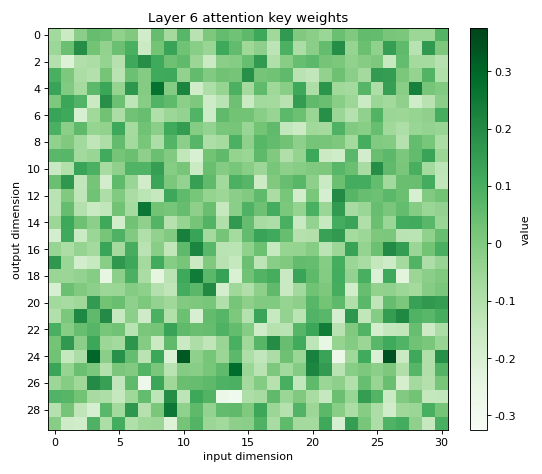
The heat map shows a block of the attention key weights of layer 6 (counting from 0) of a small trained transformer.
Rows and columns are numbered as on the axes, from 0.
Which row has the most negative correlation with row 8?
21
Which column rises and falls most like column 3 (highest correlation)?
26
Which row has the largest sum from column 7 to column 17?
3
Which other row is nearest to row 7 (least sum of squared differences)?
8
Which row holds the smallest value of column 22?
24
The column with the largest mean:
10
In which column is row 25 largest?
14
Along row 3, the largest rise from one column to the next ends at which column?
25
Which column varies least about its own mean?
15
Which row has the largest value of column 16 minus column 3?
28
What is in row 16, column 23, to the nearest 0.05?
0.15
